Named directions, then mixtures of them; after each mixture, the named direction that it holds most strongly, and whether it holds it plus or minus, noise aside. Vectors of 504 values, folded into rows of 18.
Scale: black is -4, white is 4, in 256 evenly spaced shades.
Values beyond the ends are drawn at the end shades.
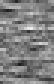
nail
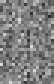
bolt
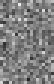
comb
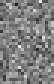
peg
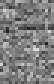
nail, minus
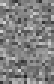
nail, plus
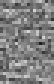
nail, minus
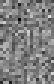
comb, minus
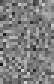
bolt, minus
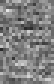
nail, minus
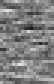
nail, minus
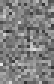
bolt, plus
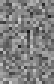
bolt, plus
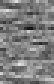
nail, minus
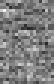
nail, minus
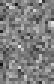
peg, plus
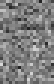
peg, minus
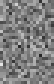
peg, minus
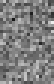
bolt, plus
